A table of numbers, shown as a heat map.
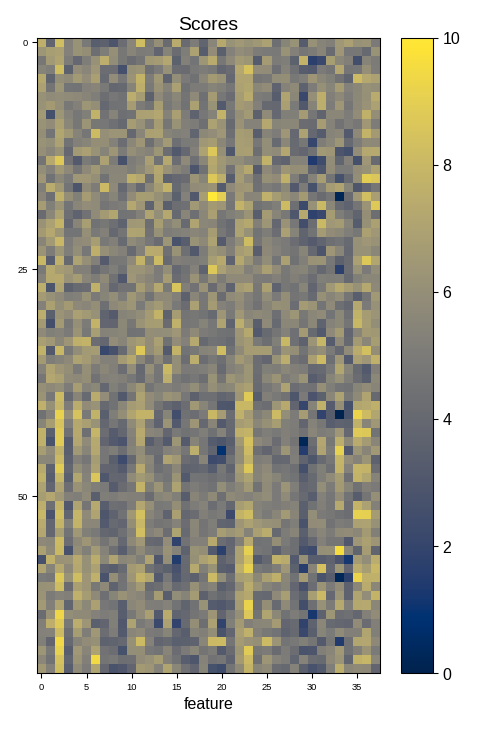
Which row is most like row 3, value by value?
67
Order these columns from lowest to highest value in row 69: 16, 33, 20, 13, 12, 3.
20, 3, 16, 13, 12, 33
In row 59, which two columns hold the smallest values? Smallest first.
33, 34
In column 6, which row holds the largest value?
68
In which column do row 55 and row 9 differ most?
15
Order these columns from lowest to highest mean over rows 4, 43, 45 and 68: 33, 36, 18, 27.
18, 27, 33, 36
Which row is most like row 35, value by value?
61
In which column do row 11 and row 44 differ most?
29
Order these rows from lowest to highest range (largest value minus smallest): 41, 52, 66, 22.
22, 52, 66, 41
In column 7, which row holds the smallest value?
34
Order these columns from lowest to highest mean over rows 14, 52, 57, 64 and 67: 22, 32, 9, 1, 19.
9, 32, 1, 19, 22
